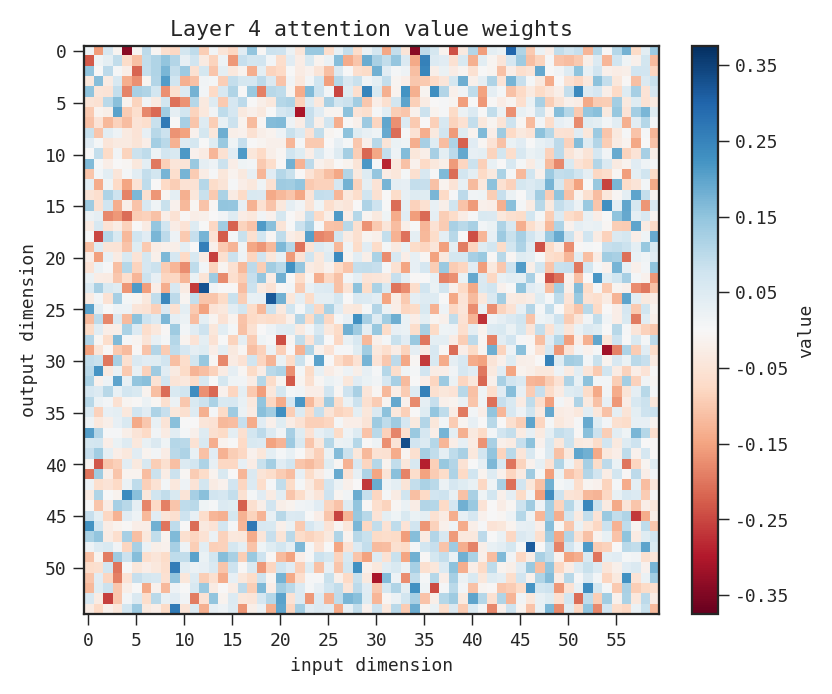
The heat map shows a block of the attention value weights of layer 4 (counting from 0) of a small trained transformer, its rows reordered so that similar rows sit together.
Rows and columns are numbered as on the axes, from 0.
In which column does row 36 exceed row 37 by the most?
32
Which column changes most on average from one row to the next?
39
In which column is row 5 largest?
33
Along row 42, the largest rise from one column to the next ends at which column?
30
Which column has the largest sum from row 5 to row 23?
55
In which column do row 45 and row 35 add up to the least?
26
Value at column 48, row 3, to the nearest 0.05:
-0.15
